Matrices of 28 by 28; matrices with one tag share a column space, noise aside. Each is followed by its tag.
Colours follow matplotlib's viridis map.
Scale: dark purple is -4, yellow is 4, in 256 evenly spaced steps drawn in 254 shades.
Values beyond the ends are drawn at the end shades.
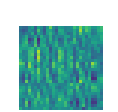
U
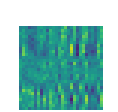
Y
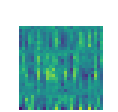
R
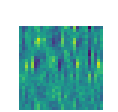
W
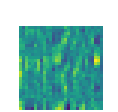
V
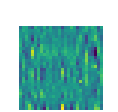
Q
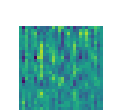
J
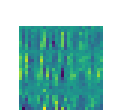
R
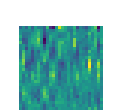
W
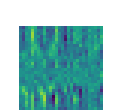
Y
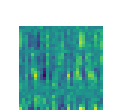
R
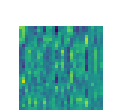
U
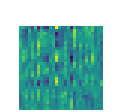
J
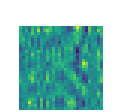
U
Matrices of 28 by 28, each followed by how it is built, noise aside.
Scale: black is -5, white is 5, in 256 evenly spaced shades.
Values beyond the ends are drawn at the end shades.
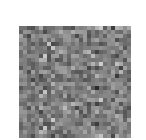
repeating rows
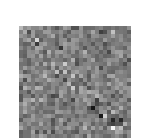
banded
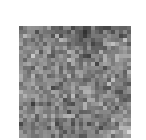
smooth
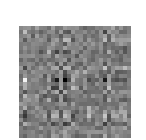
low rank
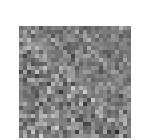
lower triangular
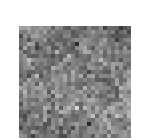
smooth
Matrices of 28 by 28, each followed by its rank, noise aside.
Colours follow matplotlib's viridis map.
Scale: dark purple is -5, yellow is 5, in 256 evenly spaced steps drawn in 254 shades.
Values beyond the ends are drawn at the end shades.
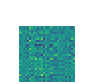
four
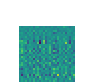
three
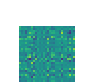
three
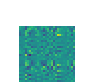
three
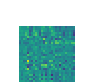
four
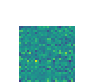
four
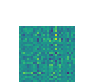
three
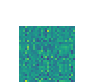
four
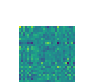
four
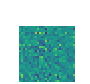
six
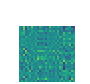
four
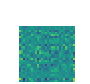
four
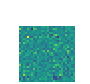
six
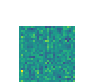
six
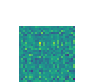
four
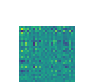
three
